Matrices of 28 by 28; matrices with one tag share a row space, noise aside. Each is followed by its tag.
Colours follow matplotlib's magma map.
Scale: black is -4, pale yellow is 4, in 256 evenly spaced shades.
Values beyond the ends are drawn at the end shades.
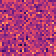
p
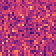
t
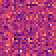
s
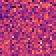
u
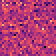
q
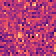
p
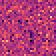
t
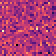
t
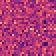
t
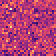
q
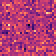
p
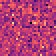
u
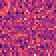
p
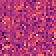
p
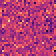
p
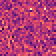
t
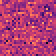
s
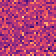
t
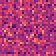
q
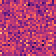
p
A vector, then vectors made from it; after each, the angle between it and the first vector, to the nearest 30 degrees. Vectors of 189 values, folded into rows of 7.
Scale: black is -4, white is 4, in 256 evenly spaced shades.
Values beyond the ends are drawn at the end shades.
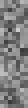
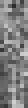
120 degrees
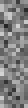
60 degrees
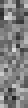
60 degrees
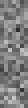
150 degrees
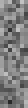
30 degrees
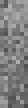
90 degrees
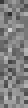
120 degrees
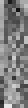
90 degrees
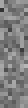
60 degrees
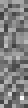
90 degrees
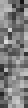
120 degrees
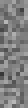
120 degrees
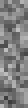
30 degrees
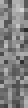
90 degrees
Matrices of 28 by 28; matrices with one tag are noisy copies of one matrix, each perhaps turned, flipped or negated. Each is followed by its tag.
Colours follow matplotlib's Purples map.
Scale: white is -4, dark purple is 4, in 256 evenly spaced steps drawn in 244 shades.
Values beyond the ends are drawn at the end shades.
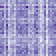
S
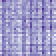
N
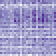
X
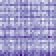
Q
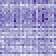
X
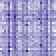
S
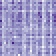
N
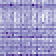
X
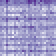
Q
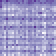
Q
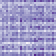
N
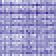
N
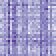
S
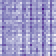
N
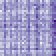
Q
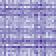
S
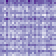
Q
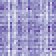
S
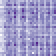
Q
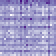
Q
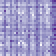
Q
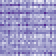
N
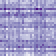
S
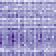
X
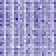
N
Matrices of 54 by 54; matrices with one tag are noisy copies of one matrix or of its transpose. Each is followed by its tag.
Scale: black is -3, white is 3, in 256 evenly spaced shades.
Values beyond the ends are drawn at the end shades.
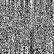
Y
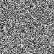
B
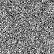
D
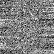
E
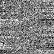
E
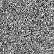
D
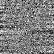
Y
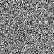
B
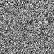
B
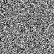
B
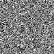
B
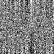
Y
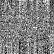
E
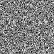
B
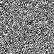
B
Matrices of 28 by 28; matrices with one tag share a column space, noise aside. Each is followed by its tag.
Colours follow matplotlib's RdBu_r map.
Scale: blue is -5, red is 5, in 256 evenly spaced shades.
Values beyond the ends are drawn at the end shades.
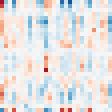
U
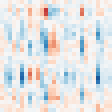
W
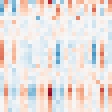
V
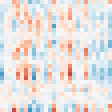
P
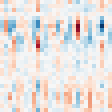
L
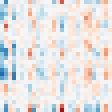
P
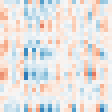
P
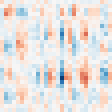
W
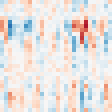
L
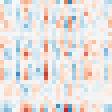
P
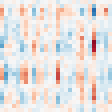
W
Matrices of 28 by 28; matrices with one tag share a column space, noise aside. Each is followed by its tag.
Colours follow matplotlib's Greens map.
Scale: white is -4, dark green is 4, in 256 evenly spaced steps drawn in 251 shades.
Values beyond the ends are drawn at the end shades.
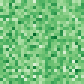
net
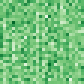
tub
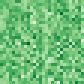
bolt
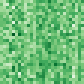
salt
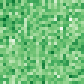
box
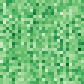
tub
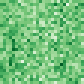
tub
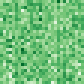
bolt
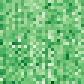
bolt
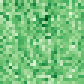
box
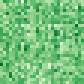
salt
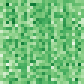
tub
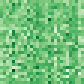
net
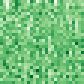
box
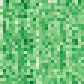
box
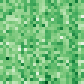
bolt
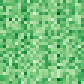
bolt
